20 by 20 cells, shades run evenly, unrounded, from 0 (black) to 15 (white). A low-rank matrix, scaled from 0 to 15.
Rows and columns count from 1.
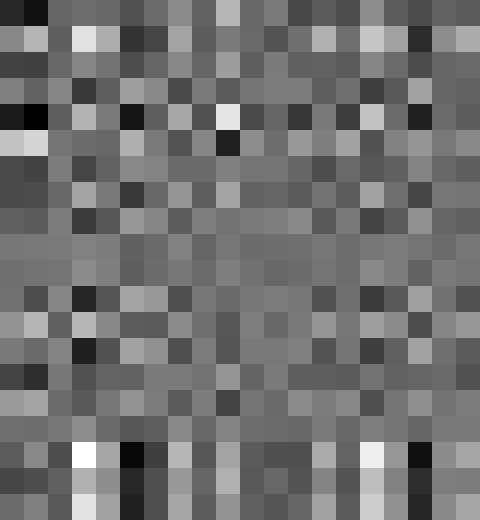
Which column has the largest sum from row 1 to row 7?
10
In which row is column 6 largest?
6
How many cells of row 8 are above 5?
16
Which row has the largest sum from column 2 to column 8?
2
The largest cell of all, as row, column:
18, 4
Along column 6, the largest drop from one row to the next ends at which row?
5
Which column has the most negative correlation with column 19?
12
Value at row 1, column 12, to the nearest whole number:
7
